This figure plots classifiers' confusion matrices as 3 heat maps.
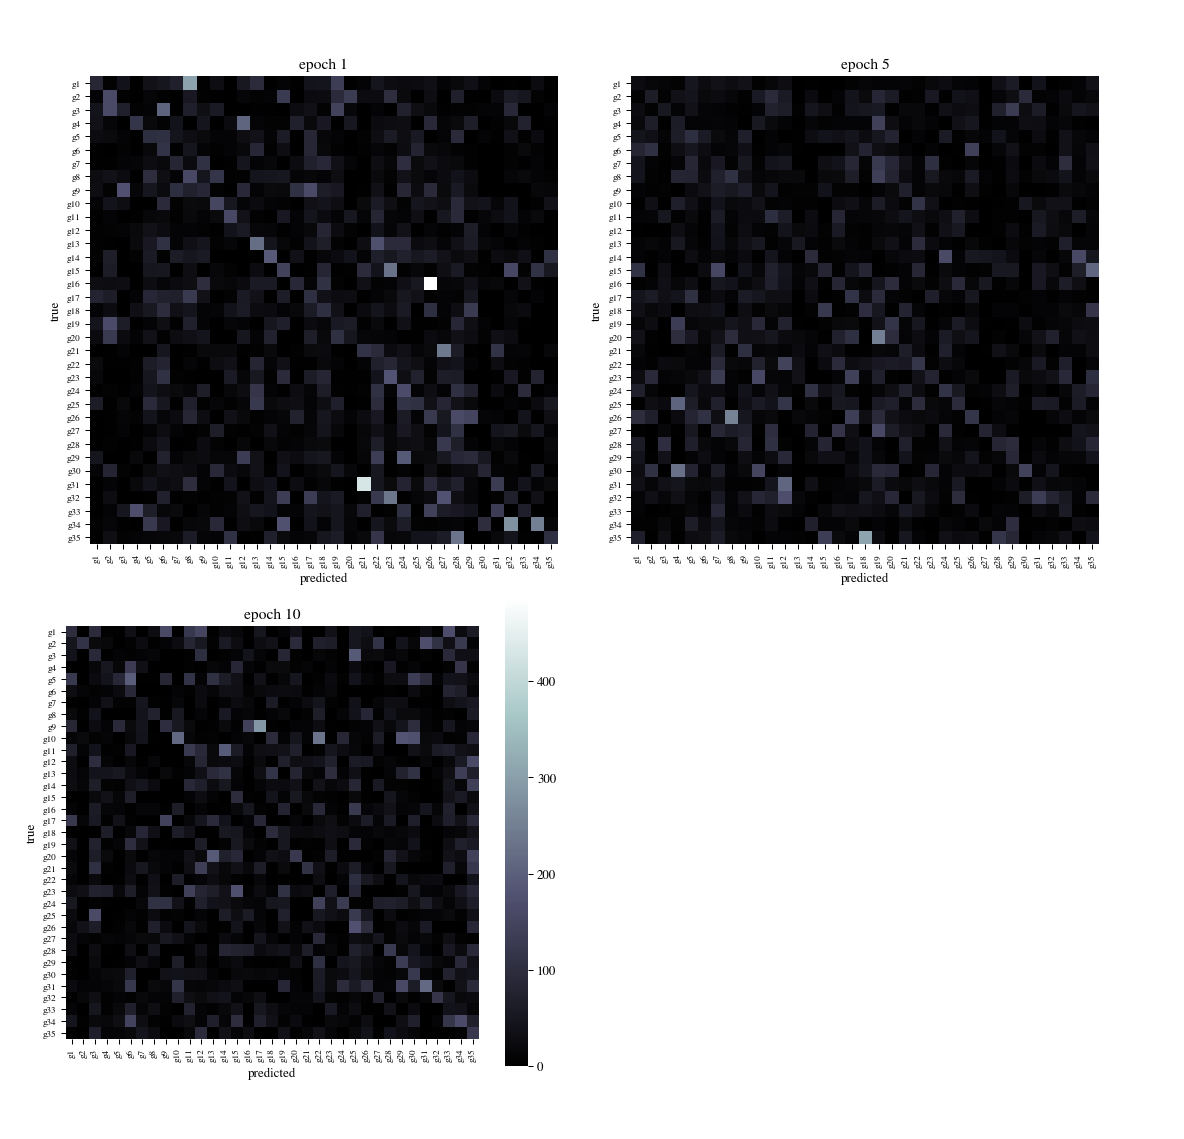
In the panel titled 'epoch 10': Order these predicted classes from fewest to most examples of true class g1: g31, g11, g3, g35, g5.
g5, g31, g35, g3, g11
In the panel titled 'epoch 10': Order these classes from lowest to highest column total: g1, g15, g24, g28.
g24, g28, g1, g15
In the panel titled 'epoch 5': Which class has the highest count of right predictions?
g30
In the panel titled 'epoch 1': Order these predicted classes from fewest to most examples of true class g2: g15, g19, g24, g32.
g24, g32, g19, g15
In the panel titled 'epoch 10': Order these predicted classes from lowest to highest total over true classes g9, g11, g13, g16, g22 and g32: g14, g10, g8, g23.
g8, g23, g10, g14
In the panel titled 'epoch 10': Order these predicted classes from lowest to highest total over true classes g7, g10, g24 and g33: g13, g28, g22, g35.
g13, g28, g35, g22
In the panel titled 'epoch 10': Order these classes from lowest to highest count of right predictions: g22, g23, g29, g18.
g22, g23, g18, g29
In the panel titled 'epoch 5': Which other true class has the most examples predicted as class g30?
g2
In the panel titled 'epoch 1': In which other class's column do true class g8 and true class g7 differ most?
g10
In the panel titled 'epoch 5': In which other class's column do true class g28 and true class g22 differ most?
g12
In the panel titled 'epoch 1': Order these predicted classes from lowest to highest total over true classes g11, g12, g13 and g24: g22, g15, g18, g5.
g15, g5, g18, g22
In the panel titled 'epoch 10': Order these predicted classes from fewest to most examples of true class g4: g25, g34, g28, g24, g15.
g24, g25, g28, g15, g34
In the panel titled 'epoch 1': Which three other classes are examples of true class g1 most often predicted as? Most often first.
g8, g19, g13
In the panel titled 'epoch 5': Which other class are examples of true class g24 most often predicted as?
g14
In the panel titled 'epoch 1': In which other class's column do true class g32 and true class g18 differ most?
g23
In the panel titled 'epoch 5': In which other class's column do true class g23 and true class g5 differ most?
g10
